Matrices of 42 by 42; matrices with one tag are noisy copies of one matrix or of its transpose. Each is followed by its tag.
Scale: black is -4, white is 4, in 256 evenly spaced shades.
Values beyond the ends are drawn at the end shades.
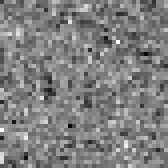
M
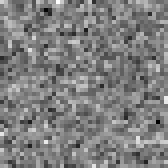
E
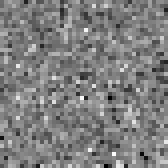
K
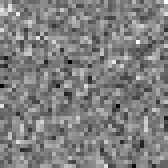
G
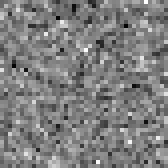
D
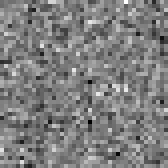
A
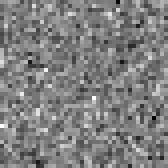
A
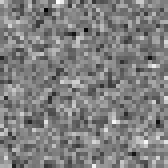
E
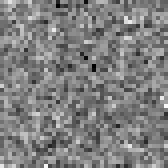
G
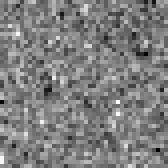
M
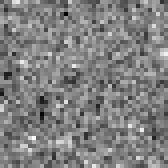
D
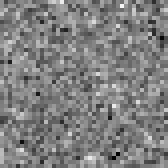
A
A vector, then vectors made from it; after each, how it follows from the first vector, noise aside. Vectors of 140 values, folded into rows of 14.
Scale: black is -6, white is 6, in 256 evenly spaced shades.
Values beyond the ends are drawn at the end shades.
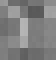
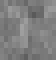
shrunk.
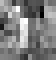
scaled up.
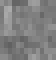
wrapped around, shrunk.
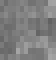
wrapped around, shrunk.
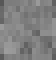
wrapped around, negated, shrunk.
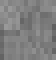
wrapped around, negated, shrunk.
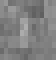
shrunk.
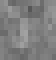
shrunk.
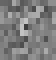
sign-scrambled.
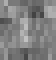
copied.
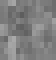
wrapped around, shrunk.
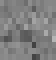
wrapped around, negated, partly zeroed.
